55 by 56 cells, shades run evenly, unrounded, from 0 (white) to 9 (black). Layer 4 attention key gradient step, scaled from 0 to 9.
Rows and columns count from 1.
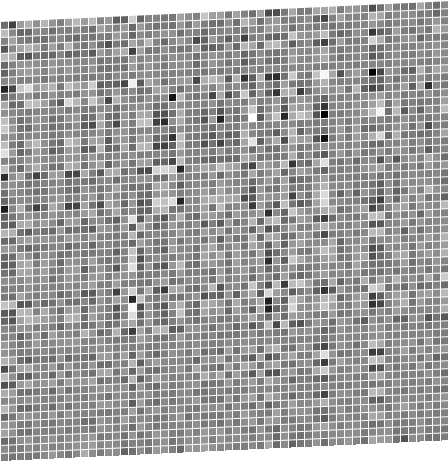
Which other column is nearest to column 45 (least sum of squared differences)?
6
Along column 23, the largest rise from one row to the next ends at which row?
20
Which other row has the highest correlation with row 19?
16
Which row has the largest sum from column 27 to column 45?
36
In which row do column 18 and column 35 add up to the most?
9
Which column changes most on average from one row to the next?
41
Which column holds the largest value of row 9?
47
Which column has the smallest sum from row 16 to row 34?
17
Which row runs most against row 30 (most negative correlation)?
40
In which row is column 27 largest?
11
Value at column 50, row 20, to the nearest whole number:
6
